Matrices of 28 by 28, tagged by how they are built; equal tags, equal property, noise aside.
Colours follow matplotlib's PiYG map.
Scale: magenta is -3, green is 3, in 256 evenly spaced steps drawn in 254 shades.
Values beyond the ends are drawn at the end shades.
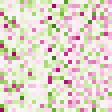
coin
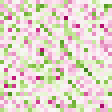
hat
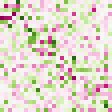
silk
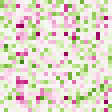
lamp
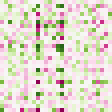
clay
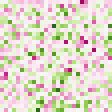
lamp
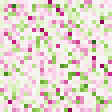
hat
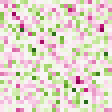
hat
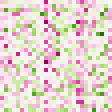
coin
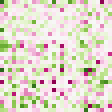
clay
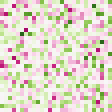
coin
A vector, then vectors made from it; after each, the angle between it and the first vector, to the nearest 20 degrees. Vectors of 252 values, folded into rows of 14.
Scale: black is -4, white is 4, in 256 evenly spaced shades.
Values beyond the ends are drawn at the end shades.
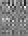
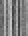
100 degrees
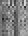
140 degrees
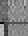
120 degrees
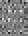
60 degrees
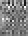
20 degrees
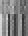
80 degrees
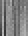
80 degrees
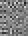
60 degrees
